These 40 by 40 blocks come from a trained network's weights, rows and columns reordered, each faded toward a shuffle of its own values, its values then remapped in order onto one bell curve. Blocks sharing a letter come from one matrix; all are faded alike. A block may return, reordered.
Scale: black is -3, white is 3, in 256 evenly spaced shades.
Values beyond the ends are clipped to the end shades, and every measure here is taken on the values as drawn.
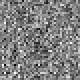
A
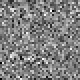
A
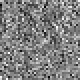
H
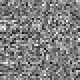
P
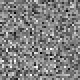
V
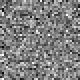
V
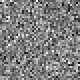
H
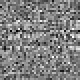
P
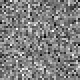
H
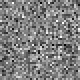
H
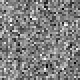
H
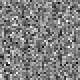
H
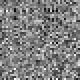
A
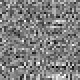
P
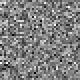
V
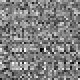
P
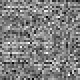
P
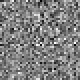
A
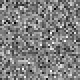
H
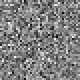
H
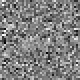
V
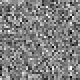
V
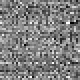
P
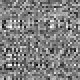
P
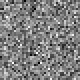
H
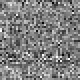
P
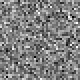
H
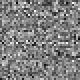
P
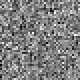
V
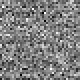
P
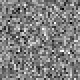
V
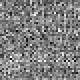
P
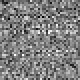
P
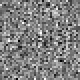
H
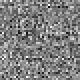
A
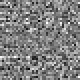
P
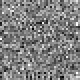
P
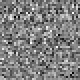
P
